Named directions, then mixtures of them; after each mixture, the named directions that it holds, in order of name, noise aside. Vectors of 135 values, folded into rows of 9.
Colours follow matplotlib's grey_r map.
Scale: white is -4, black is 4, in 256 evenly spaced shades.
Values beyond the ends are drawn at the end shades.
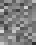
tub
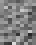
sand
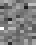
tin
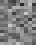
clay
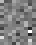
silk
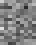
silk, tin.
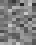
clay.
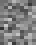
clay, sand, tin.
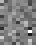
silk.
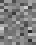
silk, tub.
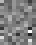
silk.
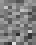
sand.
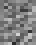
sand.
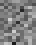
sand, silk.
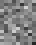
clay, silk, tub.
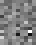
sand, silk, tub.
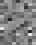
silk, tin, tub.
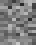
clay, sand.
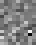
silk, tub.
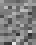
sand.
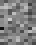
clay, sand, tin.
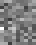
tin, tub.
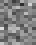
clay, tin, tub.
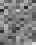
tub.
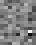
clay, sand, silk.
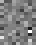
silk.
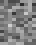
clay.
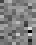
silk.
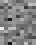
sand, tin.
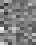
tin, tub.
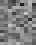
clay.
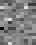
tin.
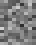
clay, tin.
